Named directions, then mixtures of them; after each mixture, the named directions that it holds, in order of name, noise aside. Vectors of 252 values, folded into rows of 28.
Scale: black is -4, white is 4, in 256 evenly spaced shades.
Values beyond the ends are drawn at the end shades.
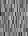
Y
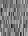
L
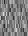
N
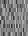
L, N, Y.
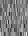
L, N, Y.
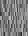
L, Y.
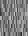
L, Y.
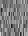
L.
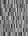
L, N, Y.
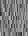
L, Y.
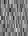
N, Y.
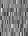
L.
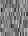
L, Y.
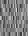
L, N, Y.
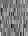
L.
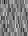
N.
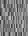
L, N, Y.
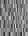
L, N, Y.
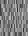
L, N, Y.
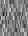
N.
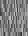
L, Y.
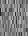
Y.
